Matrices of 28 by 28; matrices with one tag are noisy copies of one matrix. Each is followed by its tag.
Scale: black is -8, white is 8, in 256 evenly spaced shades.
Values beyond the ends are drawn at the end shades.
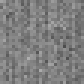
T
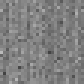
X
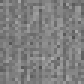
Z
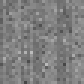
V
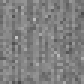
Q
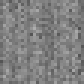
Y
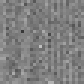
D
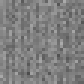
T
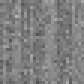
V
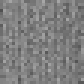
Q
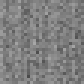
T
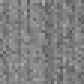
X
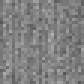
Q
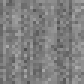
V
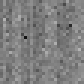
V
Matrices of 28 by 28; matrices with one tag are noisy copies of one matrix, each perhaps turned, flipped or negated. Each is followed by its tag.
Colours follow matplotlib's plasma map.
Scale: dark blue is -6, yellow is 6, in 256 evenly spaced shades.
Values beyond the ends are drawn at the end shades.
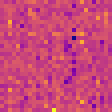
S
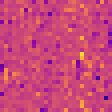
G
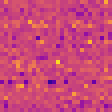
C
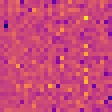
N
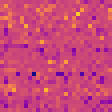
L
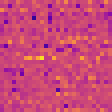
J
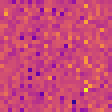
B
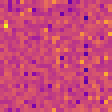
N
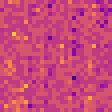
L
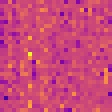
G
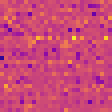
S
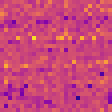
L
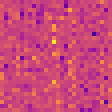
J
